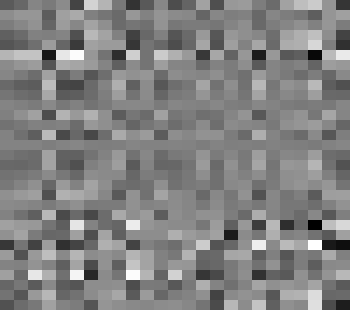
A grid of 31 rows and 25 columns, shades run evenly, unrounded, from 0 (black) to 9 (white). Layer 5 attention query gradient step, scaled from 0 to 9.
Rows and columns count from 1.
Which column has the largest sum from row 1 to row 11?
7
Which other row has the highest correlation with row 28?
27
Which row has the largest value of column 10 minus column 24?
28
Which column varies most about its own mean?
23
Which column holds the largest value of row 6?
6
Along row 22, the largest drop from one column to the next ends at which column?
5
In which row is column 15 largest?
25
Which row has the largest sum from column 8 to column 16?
24
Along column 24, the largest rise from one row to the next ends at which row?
26
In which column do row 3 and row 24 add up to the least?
17
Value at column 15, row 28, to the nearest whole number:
2
